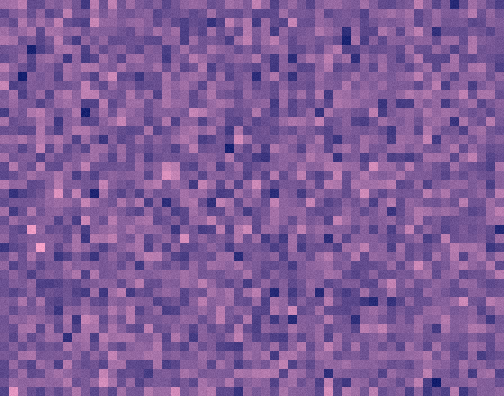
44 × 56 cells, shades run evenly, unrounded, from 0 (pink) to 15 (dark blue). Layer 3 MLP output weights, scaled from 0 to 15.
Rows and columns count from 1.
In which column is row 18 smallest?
53
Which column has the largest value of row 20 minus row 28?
5
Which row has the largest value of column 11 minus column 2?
44
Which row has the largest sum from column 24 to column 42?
8
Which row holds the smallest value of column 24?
25
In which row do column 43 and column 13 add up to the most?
12
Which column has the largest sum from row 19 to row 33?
30
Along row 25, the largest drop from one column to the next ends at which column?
10
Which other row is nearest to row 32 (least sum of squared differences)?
2
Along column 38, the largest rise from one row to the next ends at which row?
18
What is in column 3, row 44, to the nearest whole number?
7
